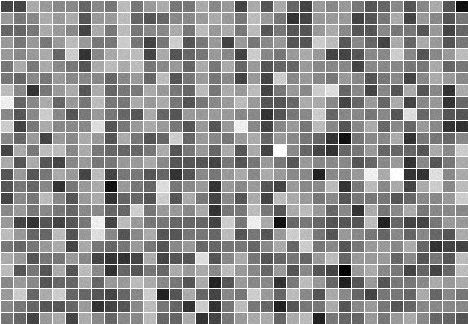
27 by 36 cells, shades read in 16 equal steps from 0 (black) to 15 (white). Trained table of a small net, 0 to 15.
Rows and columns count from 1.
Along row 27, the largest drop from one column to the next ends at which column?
25
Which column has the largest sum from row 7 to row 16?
8
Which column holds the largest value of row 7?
22
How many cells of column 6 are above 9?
4
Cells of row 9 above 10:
3
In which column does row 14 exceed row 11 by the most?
36
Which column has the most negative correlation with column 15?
6
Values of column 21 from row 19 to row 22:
10 5 8 5
